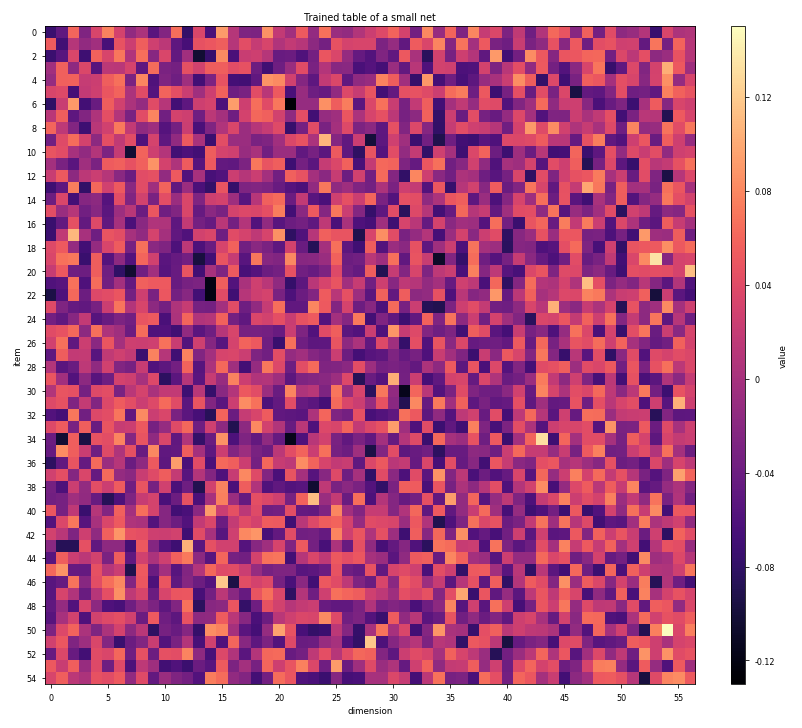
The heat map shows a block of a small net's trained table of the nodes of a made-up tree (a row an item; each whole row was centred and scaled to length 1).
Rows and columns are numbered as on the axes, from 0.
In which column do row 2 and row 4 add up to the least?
13
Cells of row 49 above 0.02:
25
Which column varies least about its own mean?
55
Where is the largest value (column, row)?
54, 50
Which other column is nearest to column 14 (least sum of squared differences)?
38
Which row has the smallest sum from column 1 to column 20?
20
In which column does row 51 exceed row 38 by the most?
28
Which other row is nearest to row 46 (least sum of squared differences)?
22
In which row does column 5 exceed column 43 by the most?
4
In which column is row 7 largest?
9
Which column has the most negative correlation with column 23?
34
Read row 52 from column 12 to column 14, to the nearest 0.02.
0.08 -0.02 -0.06
